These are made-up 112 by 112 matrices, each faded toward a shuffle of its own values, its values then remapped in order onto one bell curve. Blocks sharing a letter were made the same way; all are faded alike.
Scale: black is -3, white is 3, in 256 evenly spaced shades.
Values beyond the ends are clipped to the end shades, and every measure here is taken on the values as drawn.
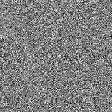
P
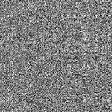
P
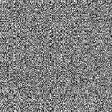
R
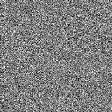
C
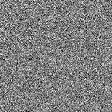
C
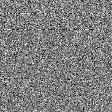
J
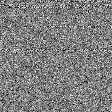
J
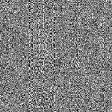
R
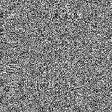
C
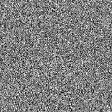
C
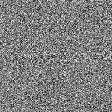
C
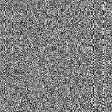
R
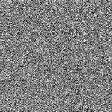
P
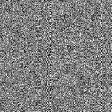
R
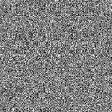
P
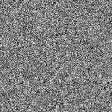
C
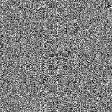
R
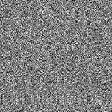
P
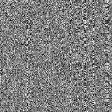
R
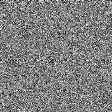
J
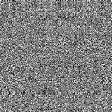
P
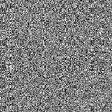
R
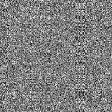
R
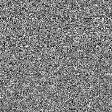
J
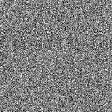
C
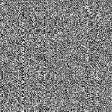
R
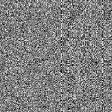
R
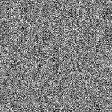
P
